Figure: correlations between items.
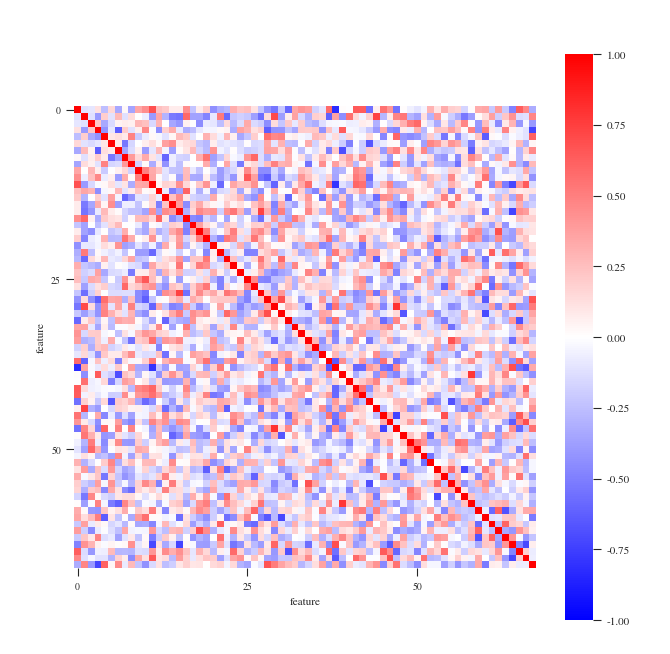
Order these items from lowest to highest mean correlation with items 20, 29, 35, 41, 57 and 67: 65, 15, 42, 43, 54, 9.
54, 65, 42, 9, 15, 43
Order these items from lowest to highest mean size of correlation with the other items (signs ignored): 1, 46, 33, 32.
33, 32, 46, 1
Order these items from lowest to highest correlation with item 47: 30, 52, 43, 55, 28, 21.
55, 52, 21, 30, 43, 28
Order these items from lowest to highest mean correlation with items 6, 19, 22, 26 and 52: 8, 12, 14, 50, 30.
12, 50, 14, 8, 30
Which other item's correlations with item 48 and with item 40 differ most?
49
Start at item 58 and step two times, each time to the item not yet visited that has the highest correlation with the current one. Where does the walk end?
3
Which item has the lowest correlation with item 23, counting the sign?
64
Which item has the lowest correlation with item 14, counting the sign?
48
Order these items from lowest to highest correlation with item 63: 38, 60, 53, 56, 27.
56, 27, 60, 38, 53
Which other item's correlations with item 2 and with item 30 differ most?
28
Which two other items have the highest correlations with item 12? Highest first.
16, 32
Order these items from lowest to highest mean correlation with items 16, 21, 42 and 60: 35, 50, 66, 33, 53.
50, 35, 66, 33, 53
